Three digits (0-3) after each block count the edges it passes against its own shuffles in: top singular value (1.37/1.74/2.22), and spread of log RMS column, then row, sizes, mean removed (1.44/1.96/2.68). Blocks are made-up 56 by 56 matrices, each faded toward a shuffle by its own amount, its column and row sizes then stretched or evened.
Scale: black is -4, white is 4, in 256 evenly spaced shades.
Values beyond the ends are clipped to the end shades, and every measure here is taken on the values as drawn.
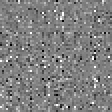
1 2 2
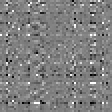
3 2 2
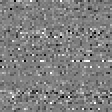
0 0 3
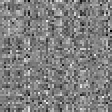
3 2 1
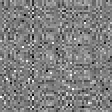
3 1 0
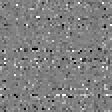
0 1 2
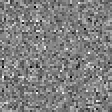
1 1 1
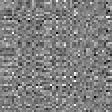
3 2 1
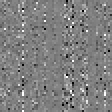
1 3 0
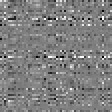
3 2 3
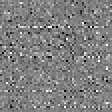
2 1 2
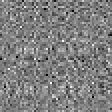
3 0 1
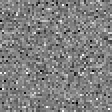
1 0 1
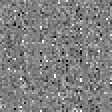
1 2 0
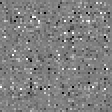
0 1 2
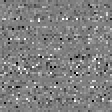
1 0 3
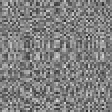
3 2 1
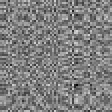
3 2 2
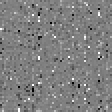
0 2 0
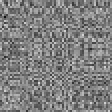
3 1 0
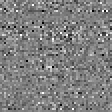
0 1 3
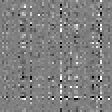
3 3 2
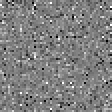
0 1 0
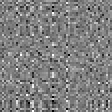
3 2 1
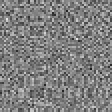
3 1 0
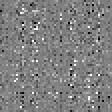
0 3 2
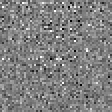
1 1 2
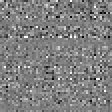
1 1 3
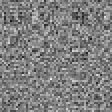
2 0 0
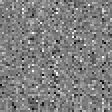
2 2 0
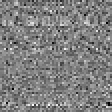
2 0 2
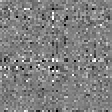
2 2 2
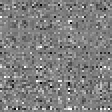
0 2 3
